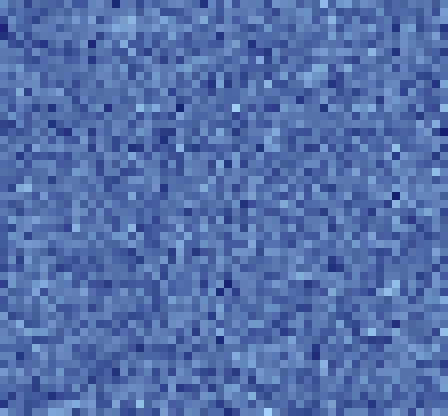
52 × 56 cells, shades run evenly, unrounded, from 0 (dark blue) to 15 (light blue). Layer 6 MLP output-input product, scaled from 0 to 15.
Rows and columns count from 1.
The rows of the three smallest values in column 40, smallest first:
45, 44, 19
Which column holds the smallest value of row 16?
7
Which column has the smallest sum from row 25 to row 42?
29
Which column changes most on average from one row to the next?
50
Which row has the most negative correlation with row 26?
25
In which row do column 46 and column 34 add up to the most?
52
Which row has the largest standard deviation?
14
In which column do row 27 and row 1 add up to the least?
26
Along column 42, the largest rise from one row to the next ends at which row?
35
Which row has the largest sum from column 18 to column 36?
46
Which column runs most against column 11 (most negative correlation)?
37
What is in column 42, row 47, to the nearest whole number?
5
